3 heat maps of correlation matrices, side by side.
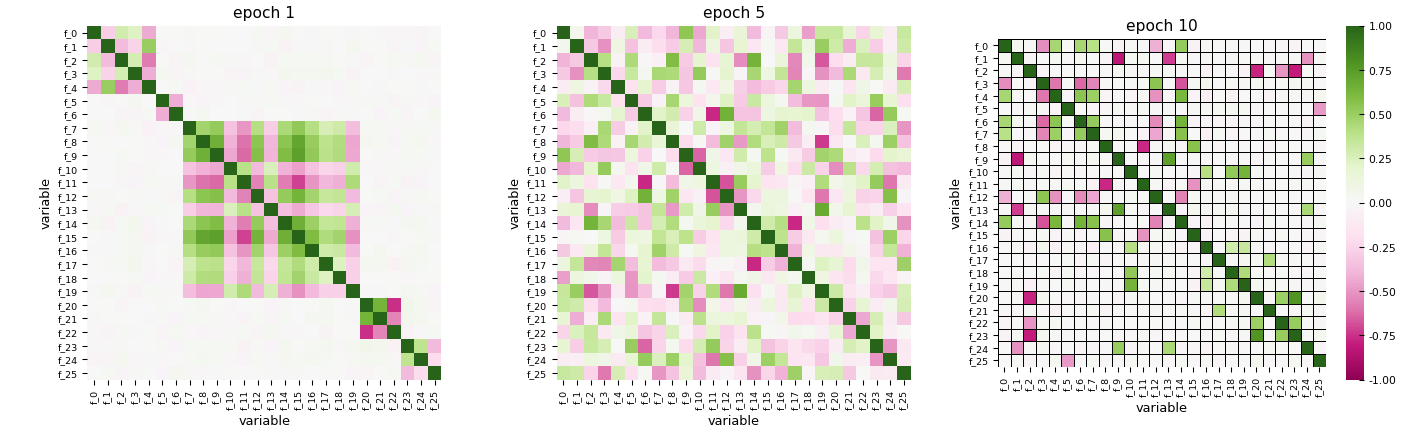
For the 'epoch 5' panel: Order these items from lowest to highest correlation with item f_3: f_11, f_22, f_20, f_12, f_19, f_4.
f_19, f_20, f_4, f_22, f_11, f_12
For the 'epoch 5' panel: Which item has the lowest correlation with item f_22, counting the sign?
f_21
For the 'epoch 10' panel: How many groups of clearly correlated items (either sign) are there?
7
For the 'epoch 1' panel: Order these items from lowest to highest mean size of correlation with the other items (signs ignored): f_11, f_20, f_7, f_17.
f_20, f_17, f_7, f_11
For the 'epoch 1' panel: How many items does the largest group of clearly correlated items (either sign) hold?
13
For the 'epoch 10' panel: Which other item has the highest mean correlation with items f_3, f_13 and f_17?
f_9
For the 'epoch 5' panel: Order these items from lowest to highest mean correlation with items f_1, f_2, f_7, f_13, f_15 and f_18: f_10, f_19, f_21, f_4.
f_4, f_21, f_10, f_19
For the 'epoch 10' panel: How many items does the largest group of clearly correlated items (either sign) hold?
7
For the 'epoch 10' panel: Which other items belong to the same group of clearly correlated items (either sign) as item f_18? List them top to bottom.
f_10, f_16, f_19
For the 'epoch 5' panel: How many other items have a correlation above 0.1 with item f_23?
9
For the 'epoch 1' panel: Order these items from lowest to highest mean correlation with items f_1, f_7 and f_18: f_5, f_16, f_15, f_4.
f_5, f_4, f_16, f_15
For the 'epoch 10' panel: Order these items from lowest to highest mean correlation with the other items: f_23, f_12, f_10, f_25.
f_12, f_25, f_23, f_10
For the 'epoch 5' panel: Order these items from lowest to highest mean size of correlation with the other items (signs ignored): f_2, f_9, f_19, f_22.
f_22, f_9, f_2, f_19
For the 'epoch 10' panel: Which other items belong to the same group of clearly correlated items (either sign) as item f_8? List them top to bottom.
f_11, f_15
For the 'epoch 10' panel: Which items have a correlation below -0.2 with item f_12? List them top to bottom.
f_0, f_4, f_6, f_7, f_14
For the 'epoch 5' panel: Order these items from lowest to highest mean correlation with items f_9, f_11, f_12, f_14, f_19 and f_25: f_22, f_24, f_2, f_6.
f_6, f_2, f_24, f_22
